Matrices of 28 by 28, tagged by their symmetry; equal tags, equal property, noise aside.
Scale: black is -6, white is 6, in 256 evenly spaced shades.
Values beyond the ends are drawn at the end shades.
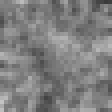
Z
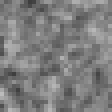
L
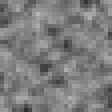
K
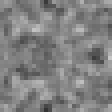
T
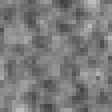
K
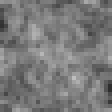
K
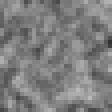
L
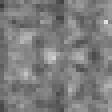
T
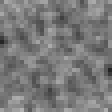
K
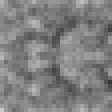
T
